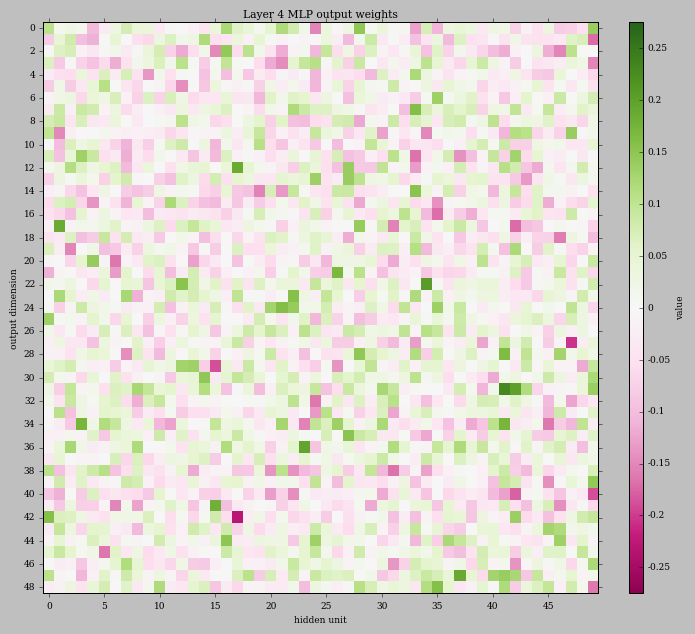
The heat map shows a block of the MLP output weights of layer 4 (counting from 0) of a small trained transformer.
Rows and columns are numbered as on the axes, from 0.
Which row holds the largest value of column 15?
41
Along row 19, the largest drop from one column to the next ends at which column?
34
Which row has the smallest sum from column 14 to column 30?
40
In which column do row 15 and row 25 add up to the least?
28
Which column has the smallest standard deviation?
32
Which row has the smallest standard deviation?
37
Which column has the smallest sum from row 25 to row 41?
45
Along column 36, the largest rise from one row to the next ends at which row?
44
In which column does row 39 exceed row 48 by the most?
49
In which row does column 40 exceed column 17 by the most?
42
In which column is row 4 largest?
33
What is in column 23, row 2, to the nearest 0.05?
0
